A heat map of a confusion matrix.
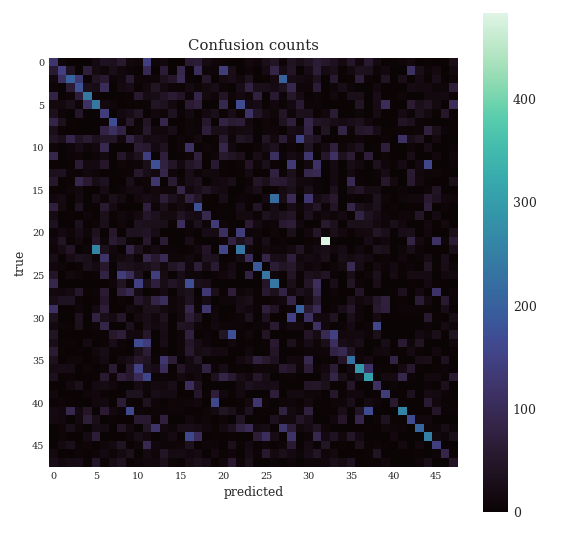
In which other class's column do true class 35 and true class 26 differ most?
16
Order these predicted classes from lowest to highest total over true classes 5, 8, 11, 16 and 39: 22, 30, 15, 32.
15, 32, 22, 30
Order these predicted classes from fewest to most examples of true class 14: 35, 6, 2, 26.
2, 6, 26, 35
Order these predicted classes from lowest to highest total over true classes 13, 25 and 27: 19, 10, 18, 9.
19, 10, 18, 9
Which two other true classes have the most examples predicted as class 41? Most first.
9, 37
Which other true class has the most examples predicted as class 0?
29
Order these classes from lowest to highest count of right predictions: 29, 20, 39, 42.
20, 39, 42, 29
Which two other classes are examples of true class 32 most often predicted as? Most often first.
21, 33
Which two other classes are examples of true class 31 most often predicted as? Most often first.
38, 6
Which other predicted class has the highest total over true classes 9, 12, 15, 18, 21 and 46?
32
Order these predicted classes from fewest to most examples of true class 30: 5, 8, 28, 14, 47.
14, 47, 8, 5, 28
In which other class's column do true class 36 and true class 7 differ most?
10
